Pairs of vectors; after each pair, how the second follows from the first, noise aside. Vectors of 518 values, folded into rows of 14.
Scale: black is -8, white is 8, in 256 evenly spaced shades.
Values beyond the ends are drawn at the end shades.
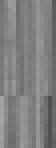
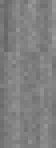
reversed, shrunk.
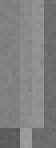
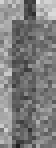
reversed, negated, scaled up.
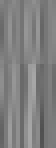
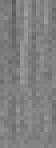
reversed, shrunk.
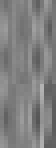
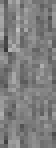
wrapped around, negated.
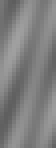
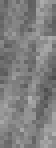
wrapped around, negated.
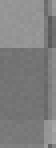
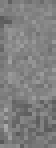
reversed, negated, partly zeroed.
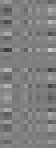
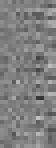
wrapped around, negated.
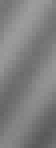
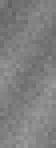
reversed, shrunk.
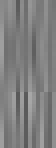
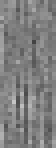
copied.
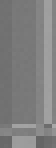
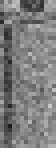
reversed, negated, scaled up.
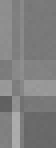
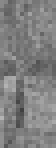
wrapped around, negated.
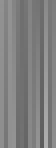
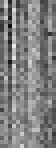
reversed, negated, scaled up.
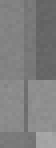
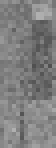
wrapped around.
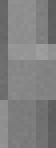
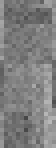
wrapped around, negated.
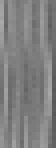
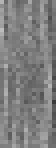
copied.
